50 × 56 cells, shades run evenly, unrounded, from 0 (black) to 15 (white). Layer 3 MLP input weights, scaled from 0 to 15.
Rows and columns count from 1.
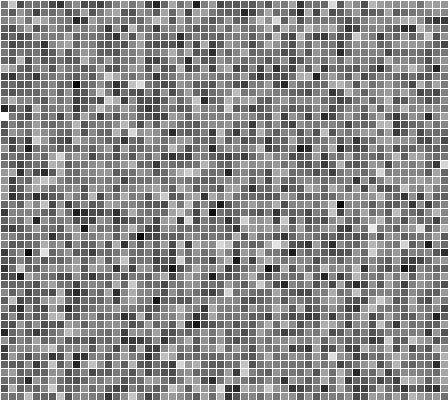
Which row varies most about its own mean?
31
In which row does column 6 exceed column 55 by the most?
32
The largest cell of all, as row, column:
15, 1
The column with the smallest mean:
20
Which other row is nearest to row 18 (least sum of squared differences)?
23
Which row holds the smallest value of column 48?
9
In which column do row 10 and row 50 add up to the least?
40
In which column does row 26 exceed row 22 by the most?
6
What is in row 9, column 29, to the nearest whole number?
10
